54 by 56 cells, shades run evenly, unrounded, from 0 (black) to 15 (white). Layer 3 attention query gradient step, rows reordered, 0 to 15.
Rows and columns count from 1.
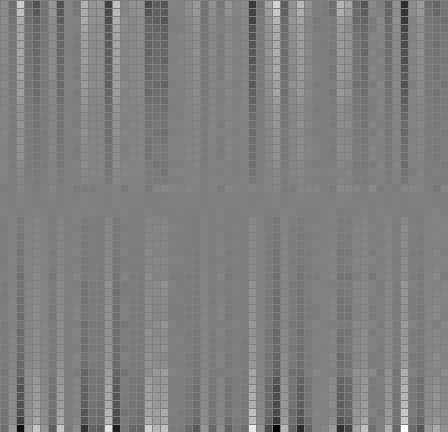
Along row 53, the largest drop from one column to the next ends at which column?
15
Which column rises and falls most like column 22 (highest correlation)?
47
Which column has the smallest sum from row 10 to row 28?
51
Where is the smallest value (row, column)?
54, 35
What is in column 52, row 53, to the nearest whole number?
7
